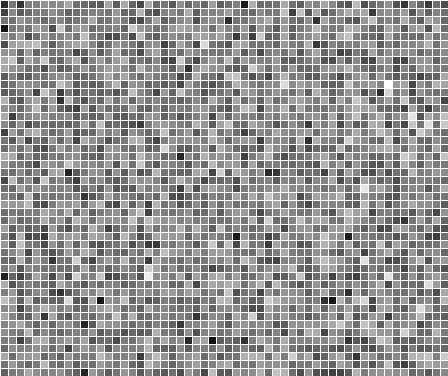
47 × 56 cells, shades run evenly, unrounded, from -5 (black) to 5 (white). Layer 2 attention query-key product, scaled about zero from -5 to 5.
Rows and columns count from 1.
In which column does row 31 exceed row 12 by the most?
48
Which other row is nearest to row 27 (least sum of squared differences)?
2
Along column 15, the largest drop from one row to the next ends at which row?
12
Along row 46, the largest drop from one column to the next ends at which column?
50
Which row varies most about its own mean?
38
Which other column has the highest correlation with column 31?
3
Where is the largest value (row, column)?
11, 49
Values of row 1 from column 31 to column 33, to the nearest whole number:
-4 2 -1
